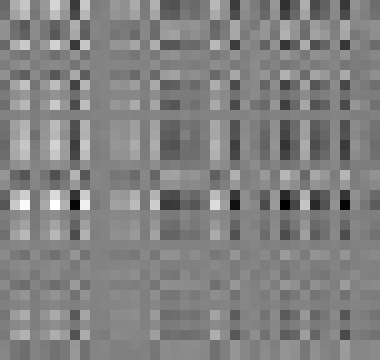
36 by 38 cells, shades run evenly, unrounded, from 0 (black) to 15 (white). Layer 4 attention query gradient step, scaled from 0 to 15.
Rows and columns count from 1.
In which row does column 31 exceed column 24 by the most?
21
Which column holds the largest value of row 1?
6
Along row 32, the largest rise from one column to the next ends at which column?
9
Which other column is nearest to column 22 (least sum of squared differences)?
16
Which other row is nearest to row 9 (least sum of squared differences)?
2
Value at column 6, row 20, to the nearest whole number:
13
